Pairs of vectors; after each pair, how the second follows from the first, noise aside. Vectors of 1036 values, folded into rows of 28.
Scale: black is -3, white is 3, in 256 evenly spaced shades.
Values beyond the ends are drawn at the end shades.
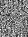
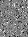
reversed, partly zeroed.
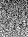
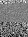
reversed, partly zeroed.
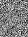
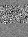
wrapped around, partly zeroed.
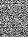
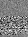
wrapped around, partly zeroed.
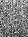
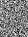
sign-scrambled.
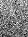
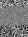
wrapped around, negated, partly zeroed.
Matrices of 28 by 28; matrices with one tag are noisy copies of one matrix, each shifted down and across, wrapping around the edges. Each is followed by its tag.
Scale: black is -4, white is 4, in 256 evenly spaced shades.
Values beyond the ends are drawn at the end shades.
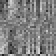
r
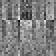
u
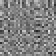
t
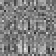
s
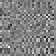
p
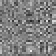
t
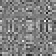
t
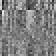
r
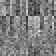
u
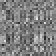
s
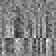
r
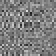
p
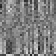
r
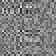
p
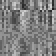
r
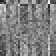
u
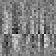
r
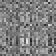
s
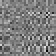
p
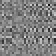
p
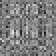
s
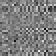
p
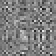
t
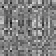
s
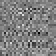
p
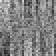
u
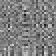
t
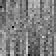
u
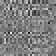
p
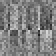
u
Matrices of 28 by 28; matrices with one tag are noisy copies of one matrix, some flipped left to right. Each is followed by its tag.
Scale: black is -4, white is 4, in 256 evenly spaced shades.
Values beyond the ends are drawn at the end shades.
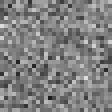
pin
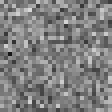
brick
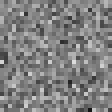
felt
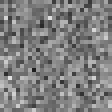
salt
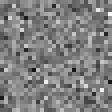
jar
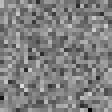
salt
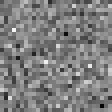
brick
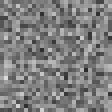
salt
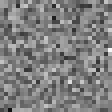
jar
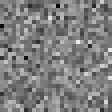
jar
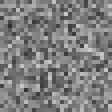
felt
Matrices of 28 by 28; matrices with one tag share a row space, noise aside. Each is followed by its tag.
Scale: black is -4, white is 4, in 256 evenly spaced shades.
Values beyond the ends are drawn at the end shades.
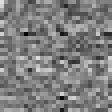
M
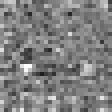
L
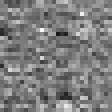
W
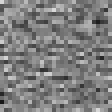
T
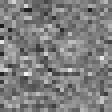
L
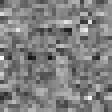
W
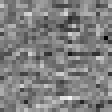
M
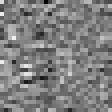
L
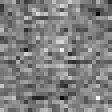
M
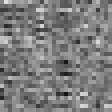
W
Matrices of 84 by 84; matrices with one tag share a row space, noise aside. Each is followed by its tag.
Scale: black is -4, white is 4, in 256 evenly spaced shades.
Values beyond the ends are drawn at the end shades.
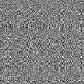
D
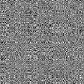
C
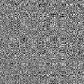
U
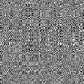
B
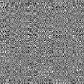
C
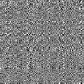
D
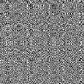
D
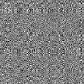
D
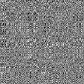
C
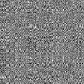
C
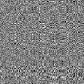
U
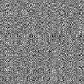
D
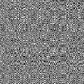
U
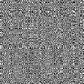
B
